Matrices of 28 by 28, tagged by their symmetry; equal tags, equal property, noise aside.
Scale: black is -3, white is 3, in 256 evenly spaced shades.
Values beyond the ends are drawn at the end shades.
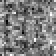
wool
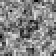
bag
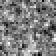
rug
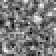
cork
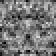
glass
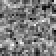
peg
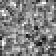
bag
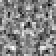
glass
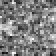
wool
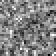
bag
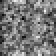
wool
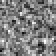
rug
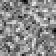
cork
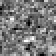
peg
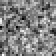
peg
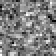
peg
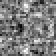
wool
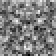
glass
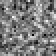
peg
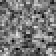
glass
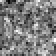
peg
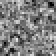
cork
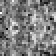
wool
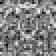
glass
